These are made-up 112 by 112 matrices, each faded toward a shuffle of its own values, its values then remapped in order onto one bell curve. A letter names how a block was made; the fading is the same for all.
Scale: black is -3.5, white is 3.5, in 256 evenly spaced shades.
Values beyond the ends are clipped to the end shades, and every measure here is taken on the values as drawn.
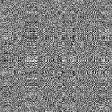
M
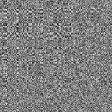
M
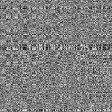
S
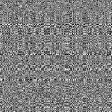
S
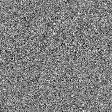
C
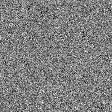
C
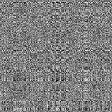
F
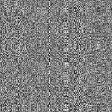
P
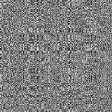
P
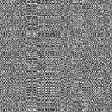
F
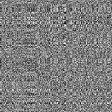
M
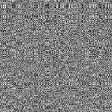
M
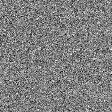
C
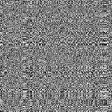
S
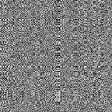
M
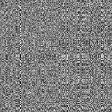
P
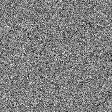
C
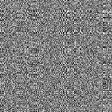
M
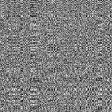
M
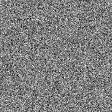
C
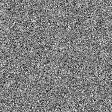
C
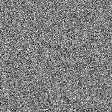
C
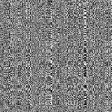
P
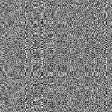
P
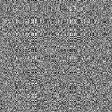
M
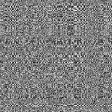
S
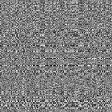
S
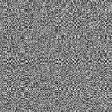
M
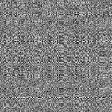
S
